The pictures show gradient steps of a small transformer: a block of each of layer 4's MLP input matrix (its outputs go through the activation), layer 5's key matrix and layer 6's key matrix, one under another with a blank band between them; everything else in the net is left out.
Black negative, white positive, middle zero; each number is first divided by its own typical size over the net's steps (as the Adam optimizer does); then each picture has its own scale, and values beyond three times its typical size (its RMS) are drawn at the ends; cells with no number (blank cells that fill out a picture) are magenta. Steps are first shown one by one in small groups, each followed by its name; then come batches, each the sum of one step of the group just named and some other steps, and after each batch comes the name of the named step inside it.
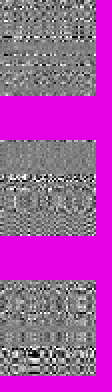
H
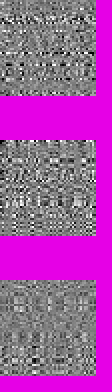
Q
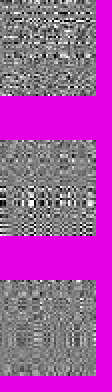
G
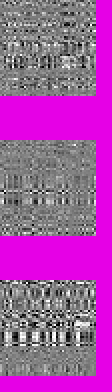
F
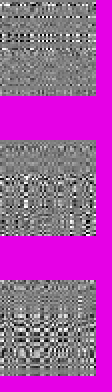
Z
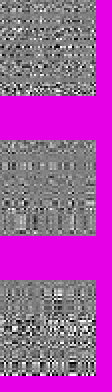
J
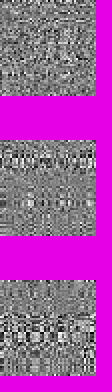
G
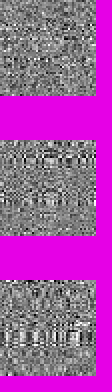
F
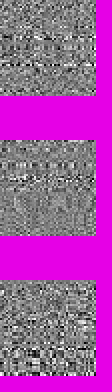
H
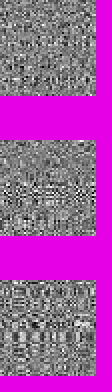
F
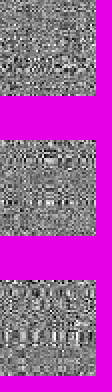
F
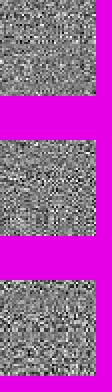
H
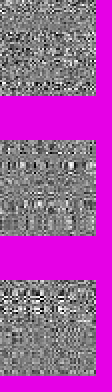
Z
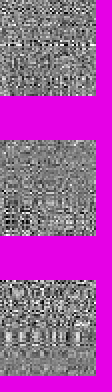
F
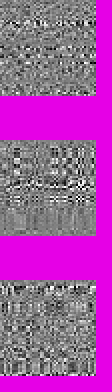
J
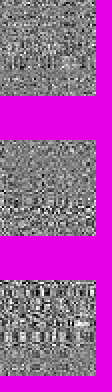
F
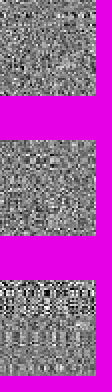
F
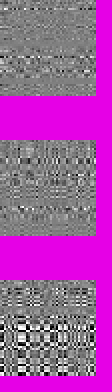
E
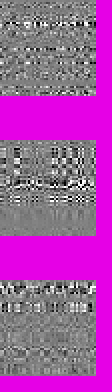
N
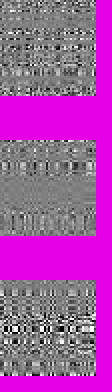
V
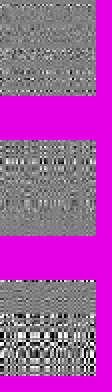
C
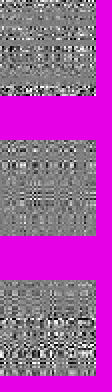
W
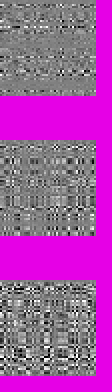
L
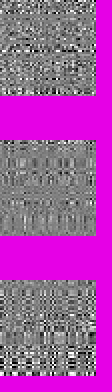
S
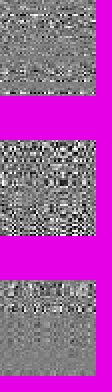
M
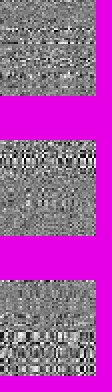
C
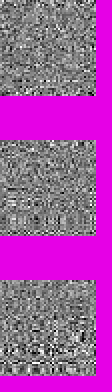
W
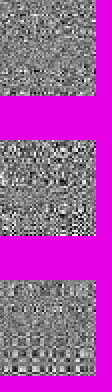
M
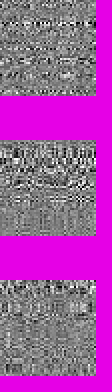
N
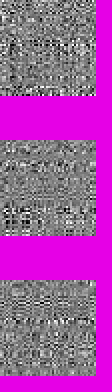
W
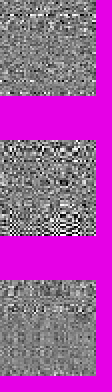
M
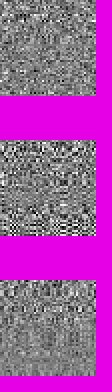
M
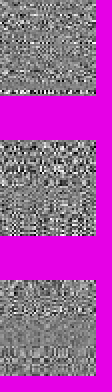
M
